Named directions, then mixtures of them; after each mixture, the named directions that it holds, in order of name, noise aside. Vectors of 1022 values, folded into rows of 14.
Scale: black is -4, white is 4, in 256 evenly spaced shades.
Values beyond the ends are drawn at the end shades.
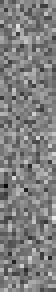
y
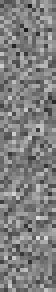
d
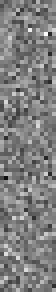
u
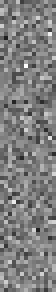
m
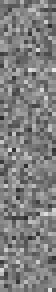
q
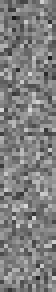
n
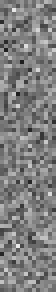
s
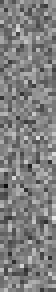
y.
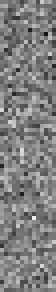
n, u.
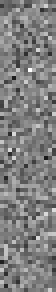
d, q, u.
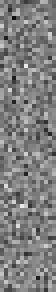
m, n, q.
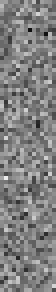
u.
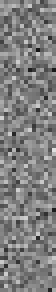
d, q.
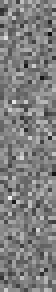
m.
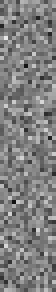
m.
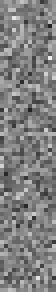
n.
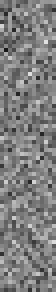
n, s.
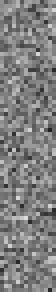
q.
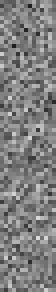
d.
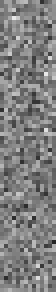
n.
